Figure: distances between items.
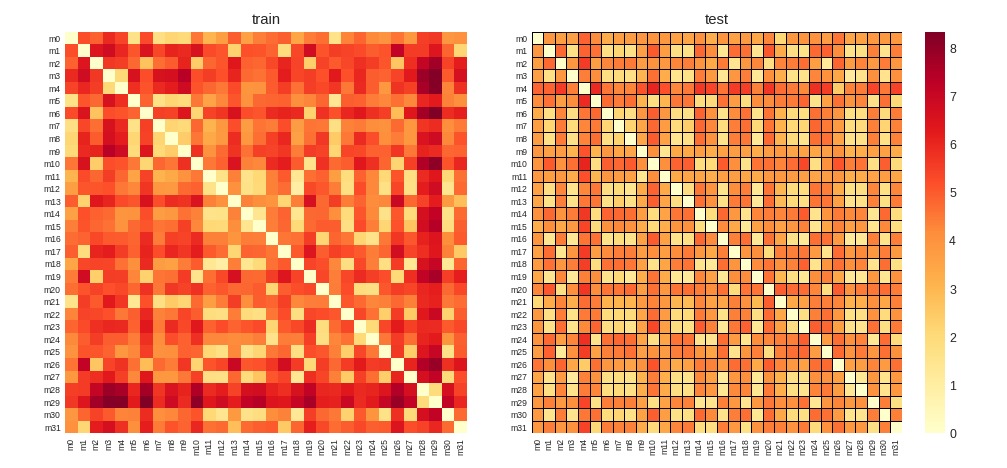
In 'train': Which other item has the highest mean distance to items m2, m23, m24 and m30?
m29
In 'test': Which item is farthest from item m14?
m4
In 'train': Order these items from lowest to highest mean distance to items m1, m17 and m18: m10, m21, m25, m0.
m25, m0, m21, m10
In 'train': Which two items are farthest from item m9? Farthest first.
m3, m4
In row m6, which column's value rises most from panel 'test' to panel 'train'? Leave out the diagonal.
m28
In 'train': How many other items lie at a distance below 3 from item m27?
8
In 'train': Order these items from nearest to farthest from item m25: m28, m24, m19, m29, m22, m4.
m22, m4, m24, m19, m28, m29
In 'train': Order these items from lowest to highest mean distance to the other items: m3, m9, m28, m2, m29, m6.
m9, m2, m6, m3, m28, m29
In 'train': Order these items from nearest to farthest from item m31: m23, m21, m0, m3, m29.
m0, m21, m23, m29, m3
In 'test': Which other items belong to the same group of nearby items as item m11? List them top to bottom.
m9
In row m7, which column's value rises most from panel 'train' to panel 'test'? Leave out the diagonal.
m5
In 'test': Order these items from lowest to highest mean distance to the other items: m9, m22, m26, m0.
m22, m9, m0, m26
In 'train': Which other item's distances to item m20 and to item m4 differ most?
m23
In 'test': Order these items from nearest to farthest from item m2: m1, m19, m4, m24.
m24, m19, m1, m4
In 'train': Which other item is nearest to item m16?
m24
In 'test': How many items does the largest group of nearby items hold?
14
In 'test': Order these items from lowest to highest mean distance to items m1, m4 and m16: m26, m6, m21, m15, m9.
m6, m26, m21, m9, m15
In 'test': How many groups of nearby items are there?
6
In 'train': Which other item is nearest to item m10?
m19
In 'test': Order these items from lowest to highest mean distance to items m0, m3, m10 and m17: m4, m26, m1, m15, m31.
m15, m31, m1, m26, m4
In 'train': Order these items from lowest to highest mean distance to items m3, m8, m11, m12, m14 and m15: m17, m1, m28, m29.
m17, m1, m28, m29
